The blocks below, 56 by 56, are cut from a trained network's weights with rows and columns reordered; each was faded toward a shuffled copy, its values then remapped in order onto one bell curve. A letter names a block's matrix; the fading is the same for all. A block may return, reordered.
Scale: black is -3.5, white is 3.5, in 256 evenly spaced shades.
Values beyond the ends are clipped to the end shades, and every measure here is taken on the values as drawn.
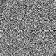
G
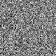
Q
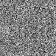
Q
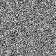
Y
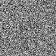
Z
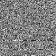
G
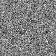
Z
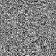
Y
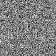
Q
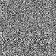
G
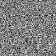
G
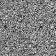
Z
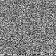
G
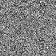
Q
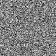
Y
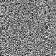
Y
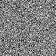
Q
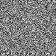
G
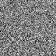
Q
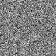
Z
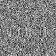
Y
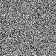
Q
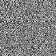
G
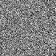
Y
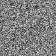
Z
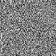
Y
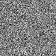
Z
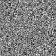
Z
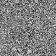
Z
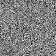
Q
